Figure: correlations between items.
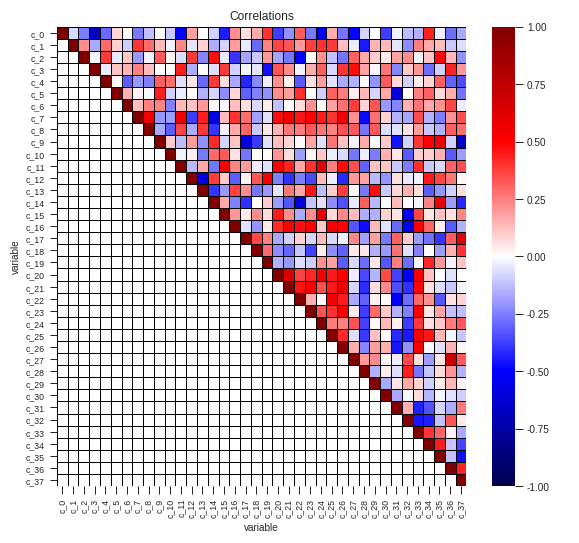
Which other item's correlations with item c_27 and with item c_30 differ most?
c_36
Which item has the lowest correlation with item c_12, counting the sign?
c_13
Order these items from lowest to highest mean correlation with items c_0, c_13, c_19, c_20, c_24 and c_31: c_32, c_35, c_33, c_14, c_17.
c_32, c_14, c_35, c_33, c_17
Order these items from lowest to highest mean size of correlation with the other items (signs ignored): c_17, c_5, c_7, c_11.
c_5, c_17, c_11, c_7
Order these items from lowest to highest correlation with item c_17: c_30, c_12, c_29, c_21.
c_30, c_21, c_12, c_29
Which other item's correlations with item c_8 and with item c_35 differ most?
c_14
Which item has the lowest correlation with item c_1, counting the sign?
c_28
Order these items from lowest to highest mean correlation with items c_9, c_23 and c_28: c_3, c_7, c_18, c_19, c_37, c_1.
c_37, c_18, c_19, c_7, c_1, c_3
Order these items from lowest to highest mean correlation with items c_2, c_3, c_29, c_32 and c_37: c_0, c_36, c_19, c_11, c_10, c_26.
c_0, c_10, c_19, c_26, c_11, c_36
